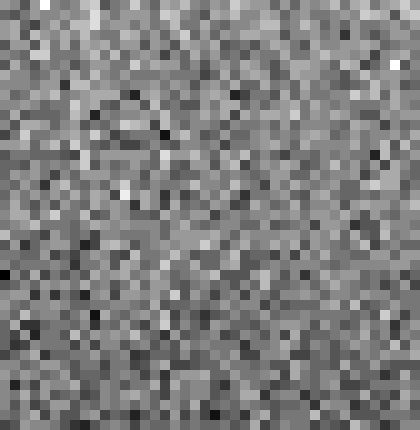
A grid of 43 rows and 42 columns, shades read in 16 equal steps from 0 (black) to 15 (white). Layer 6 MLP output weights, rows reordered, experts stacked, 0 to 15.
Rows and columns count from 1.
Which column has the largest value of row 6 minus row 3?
4
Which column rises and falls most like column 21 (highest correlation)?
28
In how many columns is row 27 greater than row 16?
18
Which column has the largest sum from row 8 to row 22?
8
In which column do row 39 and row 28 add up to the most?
16
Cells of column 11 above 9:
4
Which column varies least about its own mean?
33
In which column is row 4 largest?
19
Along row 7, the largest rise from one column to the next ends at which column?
40
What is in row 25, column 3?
3
